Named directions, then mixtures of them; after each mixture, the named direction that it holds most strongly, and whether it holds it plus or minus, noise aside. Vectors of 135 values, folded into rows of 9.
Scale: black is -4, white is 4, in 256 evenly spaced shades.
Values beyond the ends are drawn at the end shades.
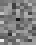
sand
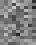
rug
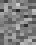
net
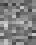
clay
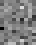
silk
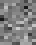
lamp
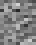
net, plus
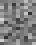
lamp, minus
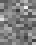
lamp, minus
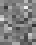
lamp, minus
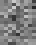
rug, plus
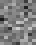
lamp, plus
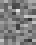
net, minus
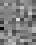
silk, plus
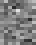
net, minus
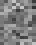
rug, plus
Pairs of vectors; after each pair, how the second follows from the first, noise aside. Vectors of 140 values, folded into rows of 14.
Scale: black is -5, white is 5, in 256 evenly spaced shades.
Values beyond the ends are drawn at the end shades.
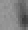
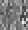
sign-scrambled.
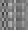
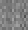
reversed, shrunk.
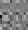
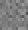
reversed, shrunk.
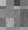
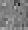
partly zeroed.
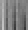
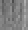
reversed, shrunk.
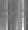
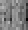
wrapped around, negated.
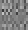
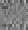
negated, partly zeroed.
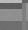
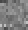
wrapped around, partly zeroed.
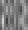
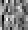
negated, scaled up.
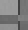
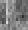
wrapped around, negated.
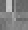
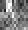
scaled up.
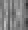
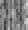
negated.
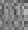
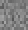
reversed, shrunk.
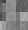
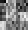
scaled up.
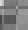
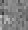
negated, partly zeroed.
